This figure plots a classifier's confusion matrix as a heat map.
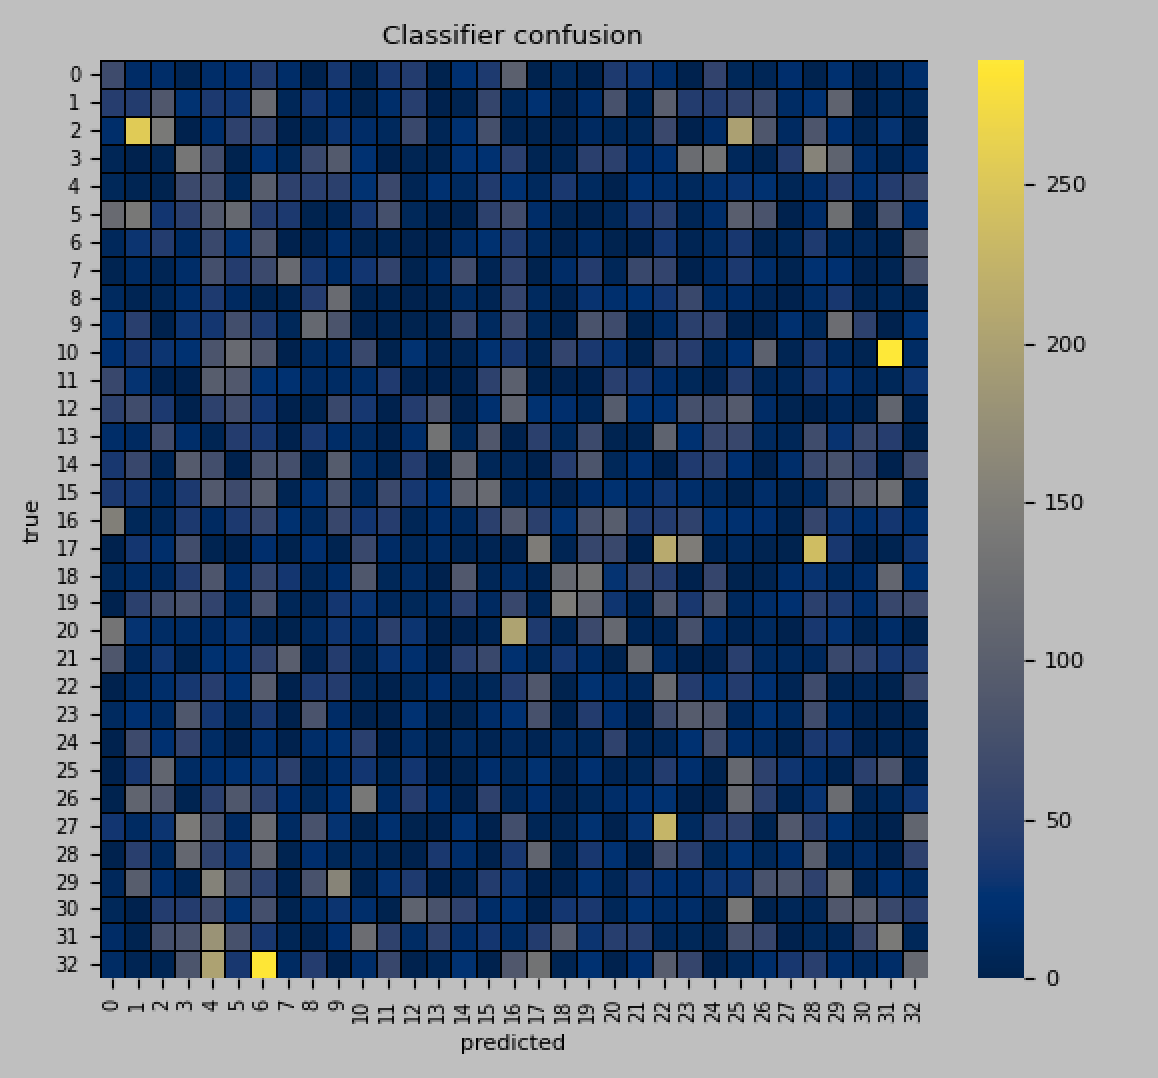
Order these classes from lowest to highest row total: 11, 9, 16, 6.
6, 11, 9, 16
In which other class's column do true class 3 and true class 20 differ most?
16
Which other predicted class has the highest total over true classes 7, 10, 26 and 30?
31
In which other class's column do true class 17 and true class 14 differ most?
22
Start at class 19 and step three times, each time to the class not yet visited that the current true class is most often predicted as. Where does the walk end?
4
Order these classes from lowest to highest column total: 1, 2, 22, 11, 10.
11, 10, 2, 1, 22
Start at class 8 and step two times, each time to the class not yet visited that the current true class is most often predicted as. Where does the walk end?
29
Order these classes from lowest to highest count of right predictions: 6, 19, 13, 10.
10, 6, 19, 13
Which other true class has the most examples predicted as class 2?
25
